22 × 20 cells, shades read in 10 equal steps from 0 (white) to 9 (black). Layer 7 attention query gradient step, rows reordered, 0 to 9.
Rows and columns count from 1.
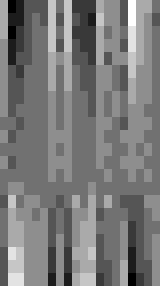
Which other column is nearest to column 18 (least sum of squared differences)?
13
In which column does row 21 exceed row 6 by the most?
17
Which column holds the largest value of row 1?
2
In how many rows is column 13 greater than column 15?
5
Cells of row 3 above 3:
14
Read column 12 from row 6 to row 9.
6 6 6 6
